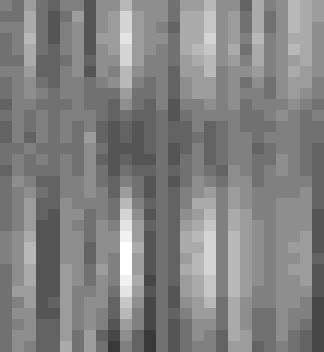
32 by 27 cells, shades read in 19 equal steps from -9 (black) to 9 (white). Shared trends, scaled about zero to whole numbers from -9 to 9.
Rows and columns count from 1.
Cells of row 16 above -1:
9
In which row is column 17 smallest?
13
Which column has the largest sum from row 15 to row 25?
11
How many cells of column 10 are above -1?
14
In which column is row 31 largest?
20
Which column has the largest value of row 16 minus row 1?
8
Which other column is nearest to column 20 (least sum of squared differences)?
17
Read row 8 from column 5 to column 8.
-2 0 0 -1
